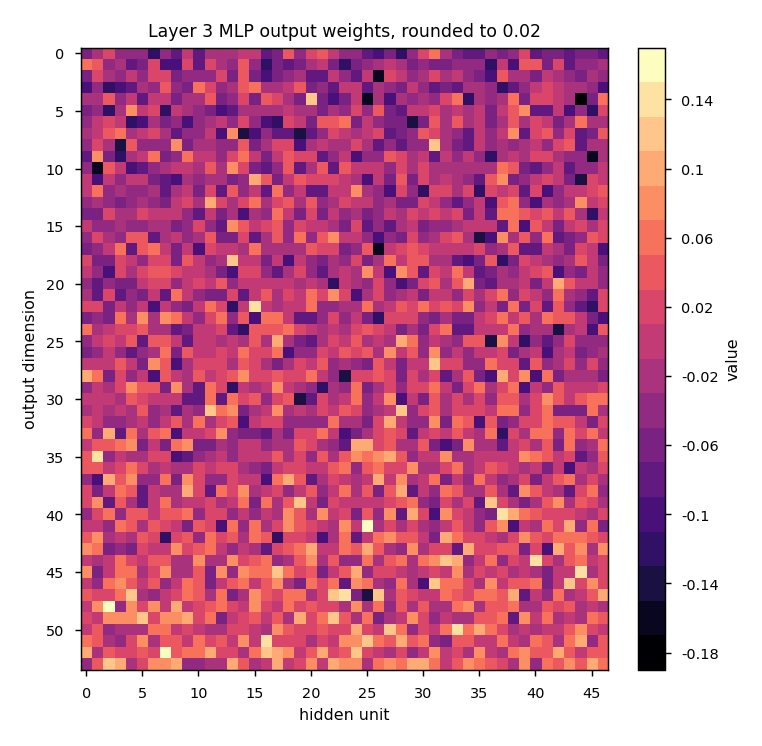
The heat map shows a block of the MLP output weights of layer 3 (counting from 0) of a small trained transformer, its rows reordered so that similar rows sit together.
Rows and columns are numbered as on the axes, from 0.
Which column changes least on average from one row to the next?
10
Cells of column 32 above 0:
17
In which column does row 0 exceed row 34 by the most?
31
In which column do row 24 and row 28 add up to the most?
0
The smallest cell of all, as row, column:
4, 44
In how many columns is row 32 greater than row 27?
19
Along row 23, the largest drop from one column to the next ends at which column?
15
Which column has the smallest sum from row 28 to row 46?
21
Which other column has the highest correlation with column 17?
24
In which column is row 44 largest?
40
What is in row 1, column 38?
-0.1
